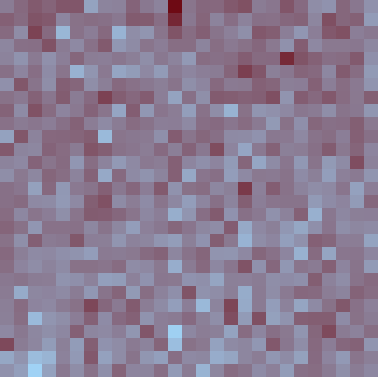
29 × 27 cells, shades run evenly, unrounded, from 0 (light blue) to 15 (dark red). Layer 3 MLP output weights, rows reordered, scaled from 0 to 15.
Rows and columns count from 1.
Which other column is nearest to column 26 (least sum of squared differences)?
23
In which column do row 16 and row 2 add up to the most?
13
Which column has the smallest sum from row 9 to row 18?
17
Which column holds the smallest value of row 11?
8
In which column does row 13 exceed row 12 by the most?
18
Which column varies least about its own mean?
12
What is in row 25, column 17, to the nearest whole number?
10
